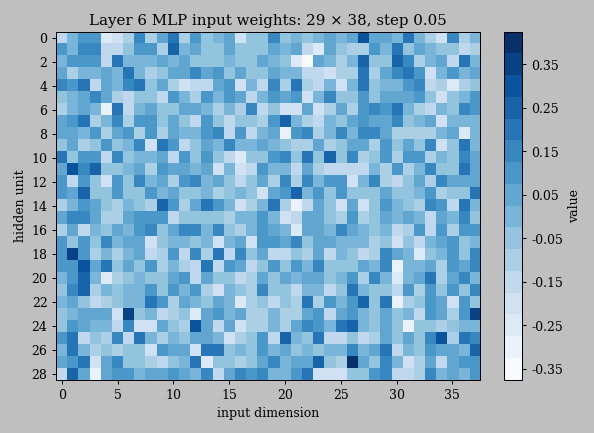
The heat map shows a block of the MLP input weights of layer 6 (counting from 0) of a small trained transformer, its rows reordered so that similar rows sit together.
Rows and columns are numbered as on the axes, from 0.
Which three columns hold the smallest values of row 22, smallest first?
30, 16, 35
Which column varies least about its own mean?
17
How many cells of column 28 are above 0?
9
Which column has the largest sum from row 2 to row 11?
27
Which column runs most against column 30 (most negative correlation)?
22
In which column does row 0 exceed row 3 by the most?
24
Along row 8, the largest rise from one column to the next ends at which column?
21
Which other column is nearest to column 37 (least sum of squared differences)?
29
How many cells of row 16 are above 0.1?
5
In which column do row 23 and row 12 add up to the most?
37
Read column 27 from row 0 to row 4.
0.3 -0.1 0.25 0.2 0.2
